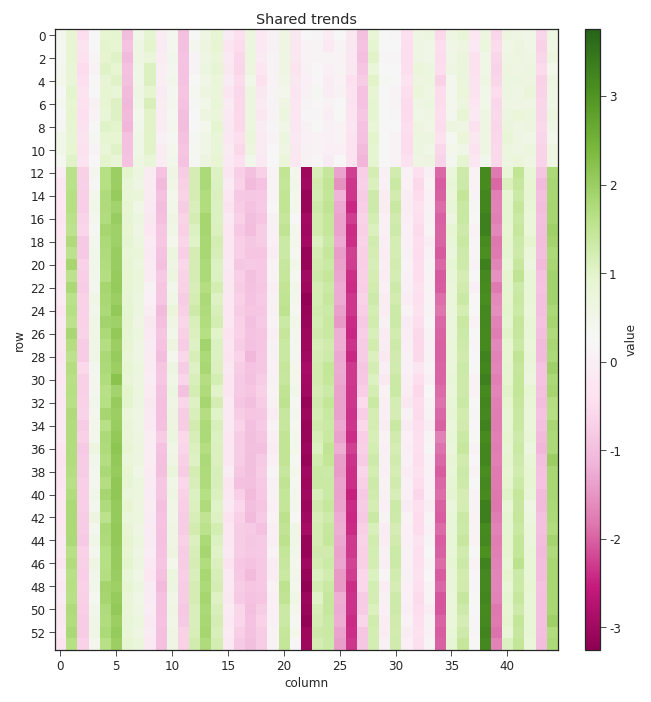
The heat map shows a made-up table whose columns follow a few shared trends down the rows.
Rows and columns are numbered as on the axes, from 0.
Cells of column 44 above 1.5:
42
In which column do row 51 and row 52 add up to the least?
22
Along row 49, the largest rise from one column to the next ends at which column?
23
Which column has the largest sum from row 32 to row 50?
38
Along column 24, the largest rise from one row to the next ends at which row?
12
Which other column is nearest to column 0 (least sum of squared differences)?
29
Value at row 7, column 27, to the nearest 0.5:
-1
